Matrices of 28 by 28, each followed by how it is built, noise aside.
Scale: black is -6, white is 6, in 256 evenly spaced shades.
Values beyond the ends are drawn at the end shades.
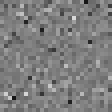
sparse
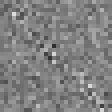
banded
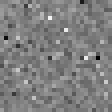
sparse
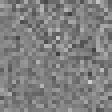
upper triangular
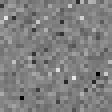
sparse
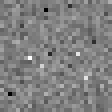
sparse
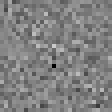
banded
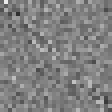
banded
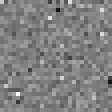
sparse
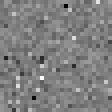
sparse
